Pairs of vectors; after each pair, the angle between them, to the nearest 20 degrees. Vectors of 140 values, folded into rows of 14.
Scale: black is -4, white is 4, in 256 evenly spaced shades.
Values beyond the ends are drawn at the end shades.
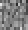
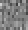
20 degrees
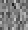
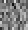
20 degrees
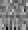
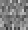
40 degrees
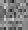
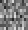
140 degrees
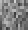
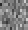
120 degrees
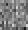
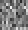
140 degrees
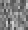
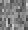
40 degrees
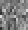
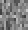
40 degrees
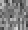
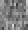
60 degrees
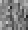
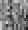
20 degrees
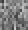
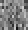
40 degrees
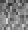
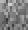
160 degrees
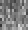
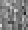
140 degrees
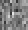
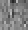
140 degrees
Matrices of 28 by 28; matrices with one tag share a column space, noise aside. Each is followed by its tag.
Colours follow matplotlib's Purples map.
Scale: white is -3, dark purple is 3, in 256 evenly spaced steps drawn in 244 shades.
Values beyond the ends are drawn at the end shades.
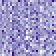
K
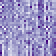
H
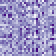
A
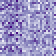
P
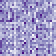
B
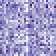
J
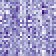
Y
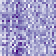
J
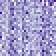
K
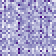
P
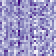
K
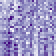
H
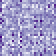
J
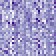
B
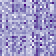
J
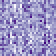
J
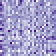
K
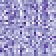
Y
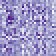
Y
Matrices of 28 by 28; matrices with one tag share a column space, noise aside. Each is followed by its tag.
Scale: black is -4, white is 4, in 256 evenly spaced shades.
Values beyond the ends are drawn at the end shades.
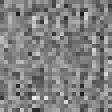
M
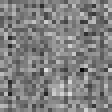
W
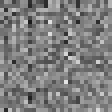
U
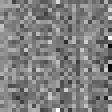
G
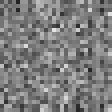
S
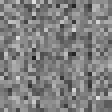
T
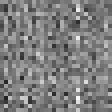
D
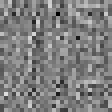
M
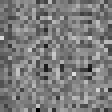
G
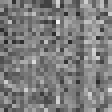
U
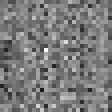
G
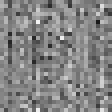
M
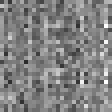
S
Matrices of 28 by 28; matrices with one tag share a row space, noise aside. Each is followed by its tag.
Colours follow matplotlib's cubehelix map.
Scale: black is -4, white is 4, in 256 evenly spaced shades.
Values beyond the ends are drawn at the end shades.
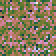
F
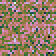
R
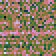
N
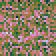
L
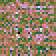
L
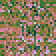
F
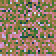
F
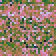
F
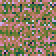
N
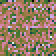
R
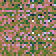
N
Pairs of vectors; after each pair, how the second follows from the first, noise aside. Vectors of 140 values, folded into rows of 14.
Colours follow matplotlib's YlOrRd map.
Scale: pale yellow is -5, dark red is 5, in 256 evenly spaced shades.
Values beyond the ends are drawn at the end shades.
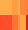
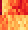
reversed, scaled up.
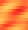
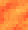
negated, shrunk.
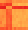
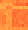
negated, shrunk.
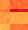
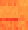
reversed, shrunk.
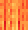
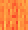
negated, shrunk.
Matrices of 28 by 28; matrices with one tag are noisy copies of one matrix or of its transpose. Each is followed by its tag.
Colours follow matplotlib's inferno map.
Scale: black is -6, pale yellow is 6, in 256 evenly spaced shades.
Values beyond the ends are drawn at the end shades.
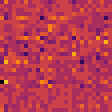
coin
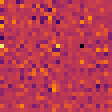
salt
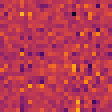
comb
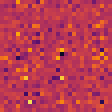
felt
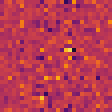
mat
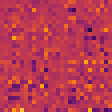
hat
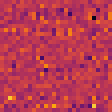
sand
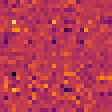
comb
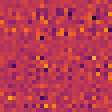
sand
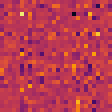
comb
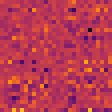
hat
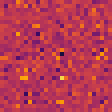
felt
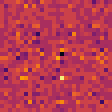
felt
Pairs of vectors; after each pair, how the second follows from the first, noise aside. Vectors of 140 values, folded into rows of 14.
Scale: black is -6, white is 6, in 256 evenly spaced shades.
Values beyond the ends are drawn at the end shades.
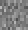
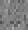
reversed, partly zeroed.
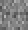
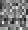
wrapped around, scaled up.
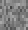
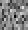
wrapped around, scaled up.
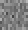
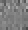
reversed, negated, partly zeroed.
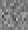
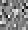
wrapped around, scaled up.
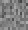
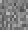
wrapped around, negated.
